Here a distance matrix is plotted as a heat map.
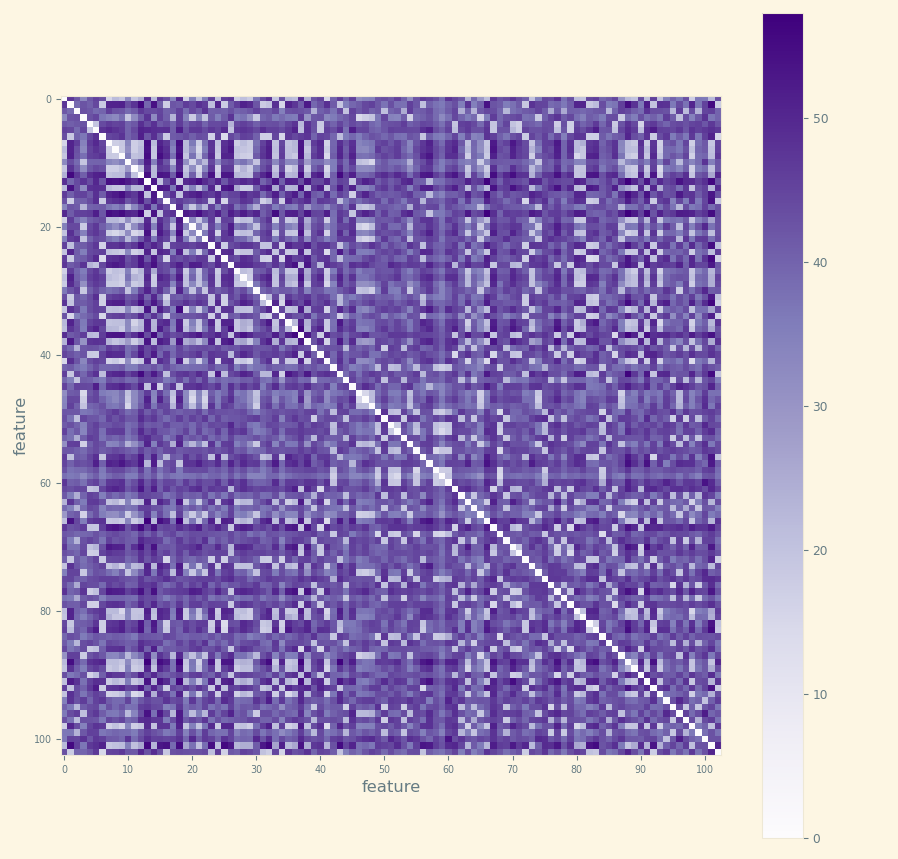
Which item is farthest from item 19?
18
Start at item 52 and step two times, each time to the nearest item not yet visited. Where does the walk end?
68
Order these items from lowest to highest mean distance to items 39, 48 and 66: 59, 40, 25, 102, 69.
69, 59, 40, 102, 25
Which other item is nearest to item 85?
64
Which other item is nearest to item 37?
86
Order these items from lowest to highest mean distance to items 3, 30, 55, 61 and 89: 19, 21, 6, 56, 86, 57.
19, 21, 86, 6, 56, 57
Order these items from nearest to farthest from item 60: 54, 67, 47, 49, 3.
49, 3, 54, 47, 67
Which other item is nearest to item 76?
95
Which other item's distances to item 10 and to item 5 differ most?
20
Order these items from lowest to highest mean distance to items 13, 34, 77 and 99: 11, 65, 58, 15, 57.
15, 57, 58, 65, 11
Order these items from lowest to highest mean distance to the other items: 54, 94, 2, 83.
54, 2, 83, 94
